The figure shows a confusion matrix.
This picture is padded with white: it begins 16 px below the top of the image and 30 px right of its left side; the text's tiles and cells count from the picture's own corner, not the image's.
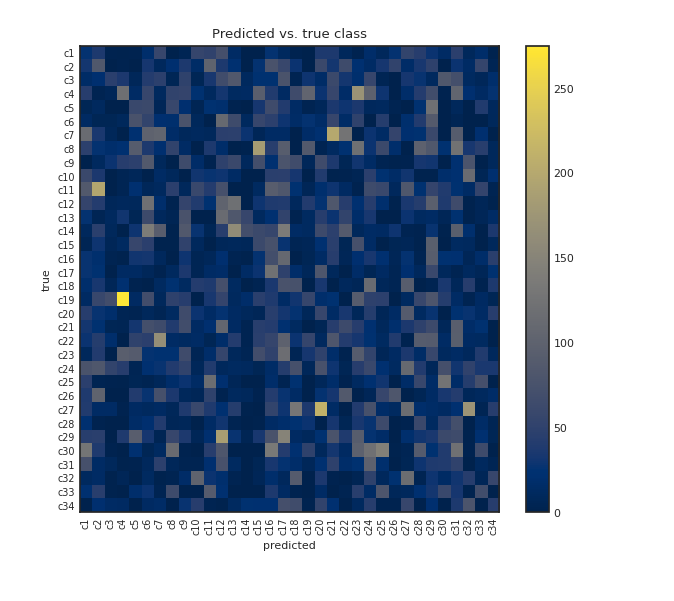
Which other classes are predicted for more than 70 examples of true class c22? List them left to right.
c7, c17, c21, c28, c29, c31
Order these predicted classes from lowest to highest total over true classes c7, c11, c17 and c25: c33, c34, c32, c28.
c34, c32, c28, c33
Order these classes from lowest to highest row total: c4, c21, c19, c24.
c21, c24, c19, c4
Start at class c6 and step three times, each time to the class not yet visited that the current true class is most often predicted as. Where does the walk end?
c9
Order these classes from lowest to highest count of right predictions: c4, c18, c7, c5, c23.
c5, c18, c23, c7, c4
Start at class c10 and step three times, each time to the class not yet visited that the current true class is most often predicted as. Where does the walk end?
c20
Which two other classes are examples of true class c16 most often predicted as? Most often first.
c17, c29
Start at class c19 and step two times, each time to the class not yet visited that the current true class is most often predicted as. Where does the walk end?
c23
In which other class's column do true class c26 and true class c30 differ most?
c24
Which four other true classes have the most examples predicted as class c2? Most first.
c11, c26, c24, c19
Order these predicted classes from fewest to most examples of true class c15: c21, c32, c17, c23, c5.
c32, c17, c21, c5, c23
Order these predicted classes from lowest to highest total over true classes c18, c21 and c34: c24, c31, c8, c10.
c8, c10, c31, c24
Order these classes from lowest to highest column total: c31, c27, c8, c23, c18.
c8, c18, c27, c23, c31
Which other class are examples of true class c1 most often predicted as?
c12
